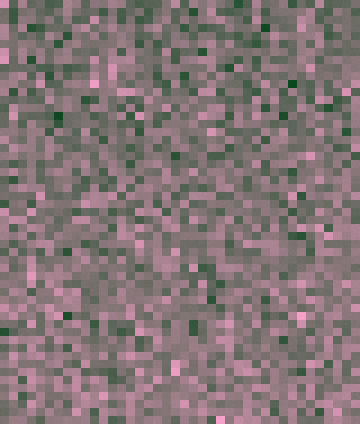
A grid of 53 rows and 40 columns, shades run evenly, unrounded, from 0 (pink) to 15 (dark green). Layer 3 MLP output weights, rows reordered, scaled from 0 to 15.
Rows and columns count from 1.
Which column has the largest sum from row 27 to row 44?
11
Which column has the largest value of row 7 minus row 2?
23
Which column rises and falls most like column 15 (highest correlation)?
39
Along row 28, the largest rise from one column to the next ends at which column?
27
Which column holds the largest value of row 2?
22
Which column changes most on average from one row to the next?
16
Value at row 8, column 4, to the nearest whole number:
13
